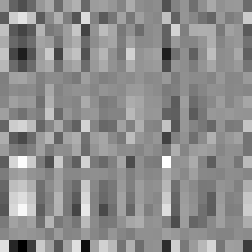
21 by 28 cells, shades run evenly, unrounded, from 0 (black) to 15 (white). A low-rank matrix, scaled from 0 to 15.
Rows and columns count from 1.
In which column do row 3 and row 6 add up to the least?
3
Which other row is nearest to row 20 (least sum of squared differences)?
15
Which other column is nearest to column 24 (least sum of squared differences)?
1
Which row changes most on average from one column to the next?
21
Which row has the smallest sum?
5
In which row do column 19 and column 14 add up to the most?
14
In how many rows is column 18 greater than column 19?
12
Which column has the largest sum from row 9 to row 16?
10
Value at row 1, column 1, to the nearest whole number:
9
